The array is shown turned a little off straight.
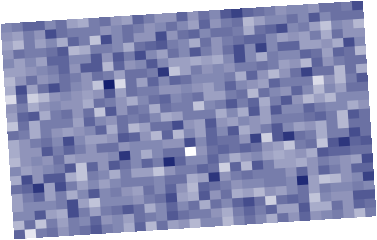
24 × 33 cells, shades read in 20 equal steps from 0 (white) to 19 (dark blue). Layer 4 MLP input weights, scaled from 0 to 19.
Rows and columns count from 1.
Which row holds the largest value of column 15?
17
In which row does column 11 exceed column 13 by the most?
16
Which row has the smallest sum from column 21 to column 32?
21
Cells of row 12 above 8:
24
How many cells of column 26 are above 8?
18
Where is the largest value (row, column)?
8, 10
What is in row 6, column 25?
11
